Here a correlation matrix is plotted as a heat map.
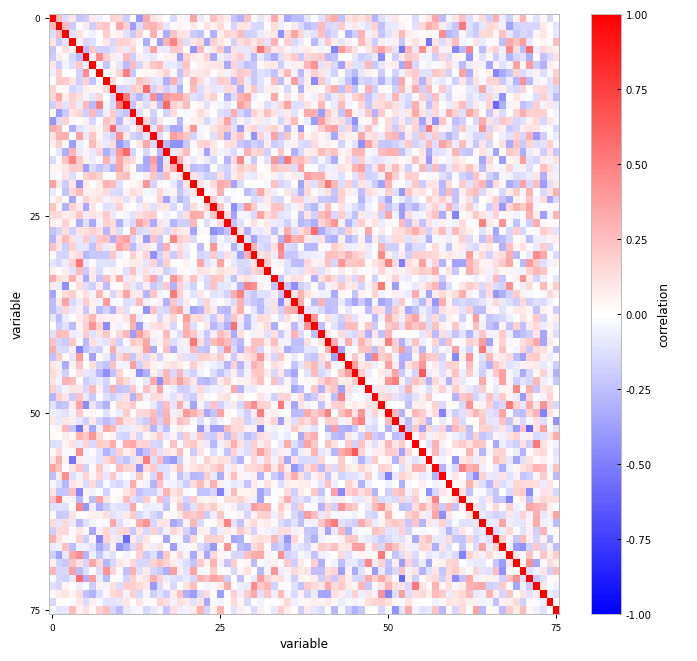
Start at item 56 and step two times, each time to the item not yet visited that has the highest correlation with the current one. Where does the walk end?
9
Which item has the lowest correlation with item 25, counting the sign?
60
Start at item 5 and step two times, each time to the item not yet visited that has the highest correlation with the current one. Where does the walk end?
11
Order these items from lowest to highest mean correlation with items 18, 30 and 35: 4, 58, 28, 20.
20, 58, 4, 28
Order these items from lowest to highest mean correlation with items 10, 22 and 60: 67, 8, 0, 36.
67, 36, 8, 0
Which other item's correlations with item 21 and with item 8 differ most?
41
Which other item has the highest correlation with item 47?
69
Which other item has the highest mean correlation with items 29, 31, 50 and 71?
4
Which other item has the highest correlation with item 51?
46
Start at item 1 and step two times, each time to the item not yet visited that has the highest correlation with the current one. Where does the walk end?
57
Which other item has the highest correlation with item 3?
18
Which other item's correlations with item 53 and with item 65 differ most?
6
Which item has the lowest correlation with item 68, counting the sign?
61
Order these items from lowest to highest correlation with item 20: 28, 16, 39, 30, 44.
16, 30, 44, 28, 39
